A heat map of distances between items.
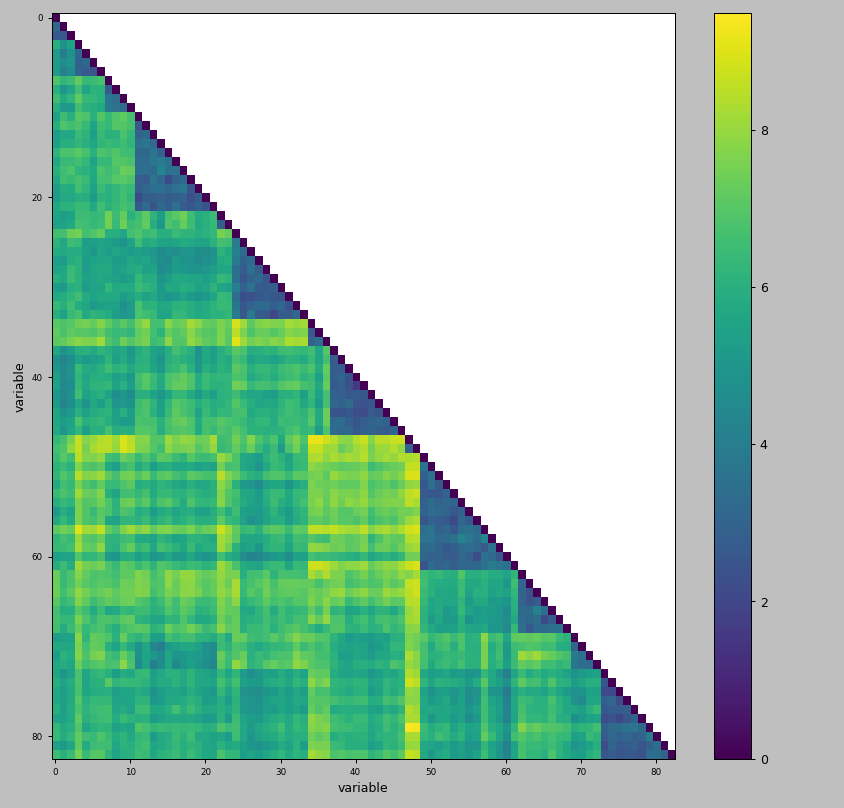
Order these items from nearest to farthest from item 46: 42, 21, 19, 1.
42, 1, 19, 21
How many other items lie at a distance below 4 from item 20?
10
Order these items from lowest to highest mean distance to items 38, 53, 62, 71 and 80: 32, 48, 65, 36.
65, 32, 36, 48
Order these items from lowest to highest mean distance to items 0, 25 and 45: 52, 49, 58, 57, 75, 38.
38, 75, 52, 58, 49, 57
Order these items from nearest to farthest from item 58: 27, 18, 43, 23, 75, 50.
50, 75, 27, 18, 43, 23
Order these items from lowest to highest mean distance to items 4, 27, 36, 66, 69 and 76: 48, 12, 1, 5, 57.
1, 5, 12, 57, 48
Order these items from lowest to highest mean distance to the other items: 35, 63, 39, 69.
39, 69, 63, 35
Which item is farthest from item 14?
57
